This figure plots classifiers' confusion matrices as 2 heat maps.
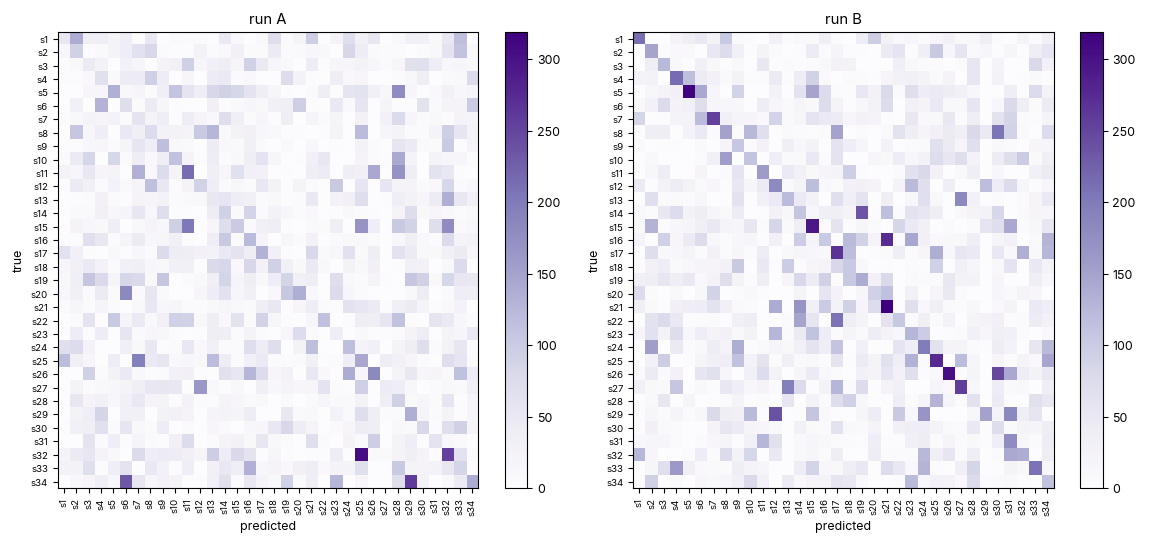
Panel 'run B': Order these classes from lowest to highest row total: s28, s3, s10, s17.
s3, s28, s10, s17
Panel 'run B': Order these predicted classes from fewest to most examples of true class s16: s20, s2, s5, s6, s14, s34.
s2, s20, s5, s6, s14, s34
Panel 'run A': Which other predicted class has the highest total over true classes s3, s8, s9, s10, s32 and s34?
s25
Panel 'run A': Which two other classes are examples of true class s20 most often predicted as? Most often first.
s6, s19
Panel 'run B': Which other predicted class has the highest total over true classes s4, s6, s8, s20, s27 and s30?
s17
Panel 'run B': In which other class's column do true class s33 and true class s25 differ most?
s4
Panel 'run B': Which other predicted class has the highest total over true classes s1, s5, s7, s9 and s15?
s6
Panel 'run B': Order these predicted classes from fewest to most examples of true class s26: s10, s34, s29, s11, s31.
s29, s10, s34, s11, s31
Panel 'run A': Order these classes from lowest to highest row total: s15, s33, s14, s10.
s14, s10, s33, s15
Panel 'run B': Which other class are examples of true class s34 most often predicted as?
s23
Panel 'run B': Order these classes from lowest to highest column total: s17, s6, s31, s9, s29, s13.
s29, s13, s6, s9, s31, s17
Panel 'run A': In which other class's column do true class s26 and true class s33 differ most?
s24
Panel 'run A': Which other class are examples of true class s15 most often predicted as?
s11
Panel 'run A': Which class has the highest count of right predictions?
s32
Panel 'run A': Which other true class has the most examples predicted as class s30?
s19
